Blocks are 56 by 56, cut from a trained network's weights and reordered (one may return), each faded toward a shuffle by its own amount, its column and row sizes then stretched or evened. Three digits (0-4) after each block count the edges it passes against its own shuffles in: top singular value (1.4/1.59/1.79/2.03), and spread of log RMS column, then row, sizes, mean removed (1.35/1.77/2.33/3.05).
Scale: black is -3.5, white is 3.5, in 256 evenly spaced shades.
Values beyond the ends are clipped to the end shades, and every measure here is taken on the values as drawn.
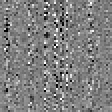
0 4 0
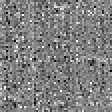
0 2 1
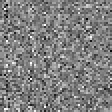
1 2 0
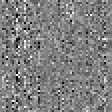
2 4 1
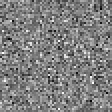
0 1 1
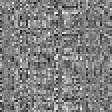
4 4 1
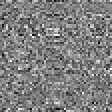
4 0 3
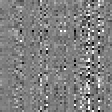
4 4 0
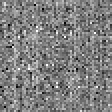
1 0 1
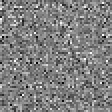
0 2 2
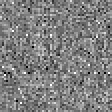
1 0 0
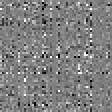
0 4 3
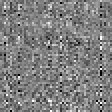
3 3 2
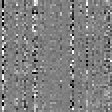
4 4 1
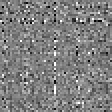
2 2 3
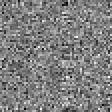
1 1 1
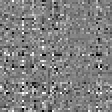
2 3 3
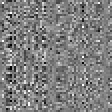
4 4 0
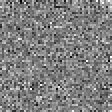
0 0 3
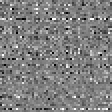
2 1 4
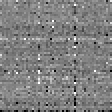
3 2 2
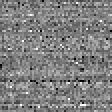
2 0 2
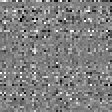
0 2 4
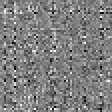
2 3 2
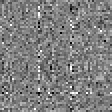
2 2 0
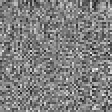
4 2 1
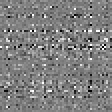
3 2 4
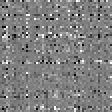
1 3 4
